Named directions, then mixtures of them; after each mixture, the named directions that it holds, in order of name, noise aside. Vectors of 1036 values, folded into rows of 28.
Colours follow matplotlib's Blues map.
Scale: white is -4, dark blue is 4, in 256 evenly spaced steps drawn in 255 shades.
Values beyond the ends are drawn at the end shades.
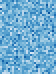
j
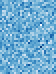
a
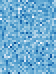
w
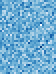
a.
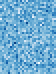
j, w.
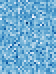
j, w.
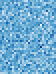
a, j.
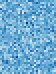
a, j, w.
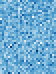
w.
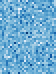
w.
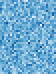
a, j, w.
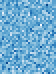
a, j.
